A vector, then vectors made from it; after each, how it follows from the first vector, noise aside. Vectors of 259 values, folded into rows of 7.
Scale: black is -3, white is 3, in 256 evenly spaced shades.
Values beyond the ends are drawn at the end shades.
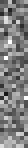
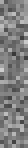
wrapped around, shrunk.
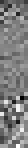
wrapped around, partly zeroed.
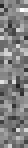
wrapped around, partly zeroed.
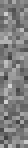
wrapped around, shrunk.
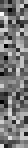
sign-scrambled.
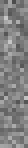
shrunk.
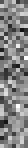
wrapped around, negated.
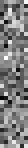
sign-scrambled.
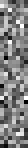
sign-scrambled.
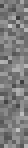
wrapped around, shrunk.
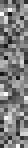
sign-scrambled.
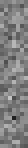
wrapped around, shrunk.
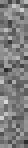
wrapped around, shrunk.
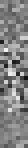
wrapped around, partly zeroed.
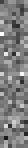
wrapped around, partly zeroed.
